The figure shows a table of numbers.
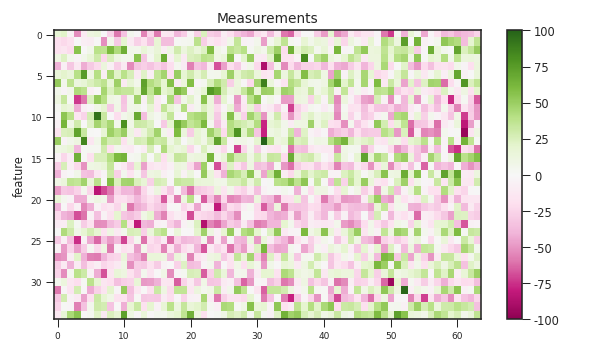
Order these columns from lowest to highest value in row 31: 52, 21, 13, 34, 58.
13, 21, 34, 58, 52
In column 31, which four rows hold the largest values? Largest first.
13, 6, 26, 7
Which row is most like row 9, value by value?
14
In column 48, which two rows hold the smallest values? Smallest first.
25, 19
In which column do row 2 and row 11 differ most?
61
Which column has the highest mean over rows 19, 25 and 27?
58
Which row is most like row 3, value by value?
24
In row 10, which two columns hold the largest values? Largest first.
6, 12
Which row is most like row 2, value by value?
15
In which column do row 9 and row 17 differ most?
60
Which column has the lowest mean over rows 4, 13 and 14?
27
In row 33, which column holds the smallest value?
3
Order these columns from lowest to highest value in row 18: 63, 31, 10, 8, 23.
31, 23, 63, 10, 8
